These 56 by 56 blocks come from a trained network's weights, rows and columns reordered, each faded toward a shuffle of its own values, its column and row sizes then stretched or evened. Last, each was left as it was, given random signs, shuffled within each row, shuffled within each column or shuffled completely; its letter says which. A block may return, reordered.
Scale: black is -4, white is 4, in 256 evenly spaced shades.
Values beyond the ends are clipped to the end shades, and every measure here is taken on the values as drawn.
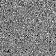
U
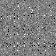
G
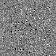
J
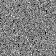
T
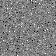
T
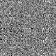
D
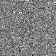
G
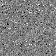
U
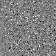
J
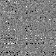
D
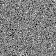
T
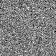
T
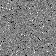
T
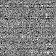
D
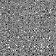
D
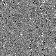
J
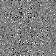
G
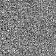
G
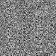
D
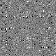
D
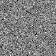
J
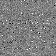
U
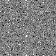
G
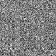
D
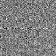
D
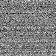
U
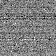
U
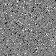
T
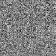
D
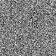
J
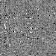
G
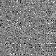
D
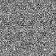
D
